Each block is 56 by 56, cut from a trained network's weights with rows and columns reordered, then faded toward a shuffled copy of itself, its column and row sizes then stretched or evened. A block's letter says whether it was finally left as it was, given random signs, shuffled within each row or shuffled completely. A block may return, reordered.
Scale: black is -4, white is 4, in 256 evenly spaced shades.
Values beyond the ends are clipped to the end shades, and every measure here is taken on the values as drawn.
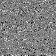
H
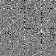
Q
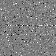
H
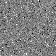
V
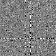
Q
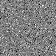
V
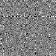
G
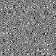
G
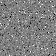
V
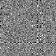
G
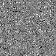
Q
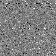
H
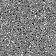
V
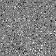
Q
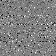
H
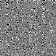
Q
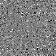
Q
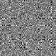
G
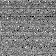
H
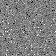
V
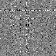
Q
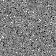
V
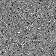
V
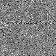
H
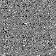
Q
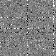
Q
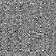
G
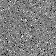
V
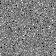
V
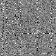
Q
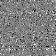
Q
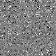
Q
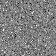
V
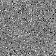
H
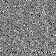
H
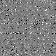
H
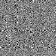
Q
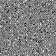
V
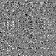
G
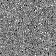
V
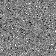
V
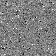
V
